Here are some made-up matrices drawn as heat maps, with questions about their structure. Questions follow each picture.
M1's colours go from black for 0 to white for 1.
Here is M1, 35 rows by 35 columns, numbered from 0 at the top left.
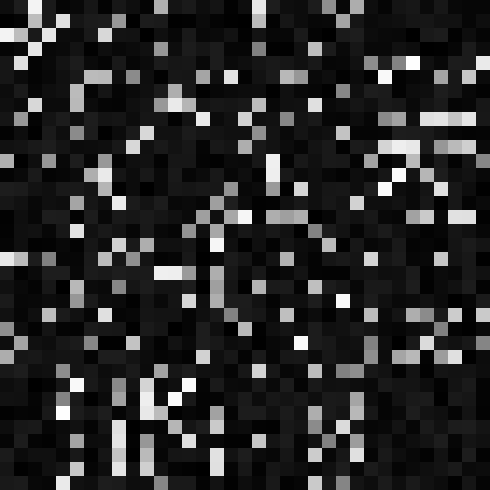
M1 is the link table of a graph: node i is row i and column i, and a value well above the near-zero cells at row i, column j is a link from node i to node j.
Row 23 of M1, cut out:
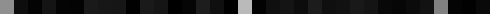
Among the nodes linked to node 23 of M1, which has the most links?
node 31
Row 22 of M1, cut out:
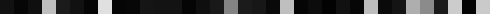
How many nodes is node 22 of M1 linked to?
9
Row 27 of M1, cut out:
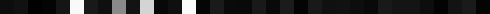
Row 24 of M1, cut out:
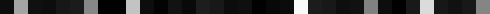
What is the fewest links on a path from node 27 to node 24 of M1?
3
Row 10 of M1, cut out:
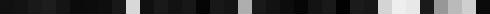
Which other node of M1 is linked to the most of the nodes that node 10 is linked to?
node 8
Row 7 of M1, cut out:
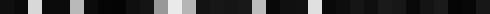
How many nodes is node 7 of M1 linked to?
7
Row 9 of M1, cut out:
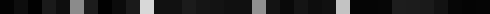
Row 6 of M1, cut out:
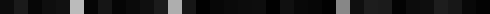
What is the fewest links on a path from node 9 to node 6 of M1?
2
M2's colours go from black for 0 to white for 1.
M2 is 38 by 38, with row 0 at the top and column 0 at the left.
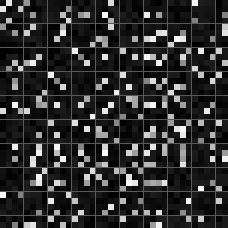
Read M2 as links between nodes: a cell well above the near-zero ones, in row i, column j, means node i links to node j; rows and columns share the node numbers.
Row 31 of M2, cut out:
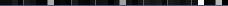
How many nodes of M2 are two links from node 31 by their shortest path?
4
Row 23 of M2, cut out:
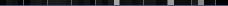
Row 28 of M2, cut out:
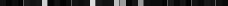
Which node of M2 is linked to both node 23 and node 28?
node 19
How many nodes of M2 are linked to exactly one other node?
1
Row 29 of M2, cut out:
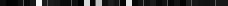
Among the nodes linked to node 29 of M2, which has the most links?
node 6
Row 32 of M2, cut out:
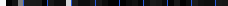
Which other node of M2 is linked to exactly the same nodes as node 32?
node 1
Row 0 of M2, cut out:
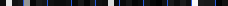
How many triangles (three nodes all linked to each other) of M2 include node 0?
1
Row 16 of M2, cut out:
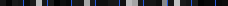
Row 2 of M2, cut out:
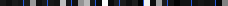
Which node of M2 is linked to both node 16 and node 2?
node 14
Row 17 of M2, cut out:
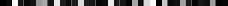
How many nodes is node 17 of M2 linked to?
12
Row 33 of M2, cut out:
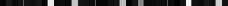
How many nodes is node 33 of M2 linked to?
6
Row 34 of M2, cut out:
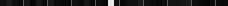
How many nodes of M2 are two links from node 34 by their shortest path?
4
